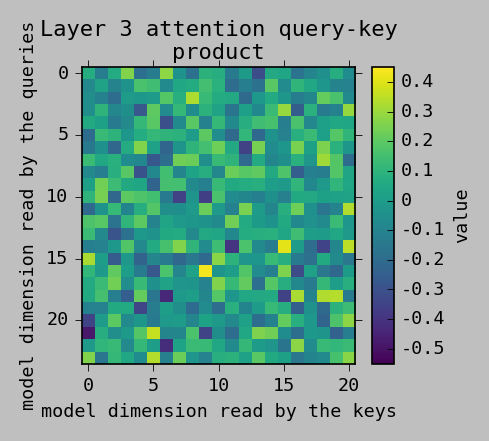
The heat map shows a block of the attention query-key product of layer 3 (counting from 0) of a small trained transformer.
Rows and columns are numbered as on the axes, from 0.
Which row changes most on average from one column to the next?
18
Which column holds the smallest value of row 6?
12
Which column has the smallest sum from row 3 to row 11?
6
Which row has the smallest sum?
19
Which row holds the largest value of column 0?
15
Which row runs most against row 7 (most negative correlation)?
11
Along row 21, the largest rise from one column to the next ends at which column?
1
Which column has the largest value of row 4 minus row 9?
5
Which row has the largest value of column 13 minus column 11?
21
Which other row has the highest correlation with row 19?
8
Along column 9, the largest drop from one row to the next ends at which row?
17
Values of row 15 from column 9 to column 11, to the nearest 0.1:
-0.2 0.3 0.1
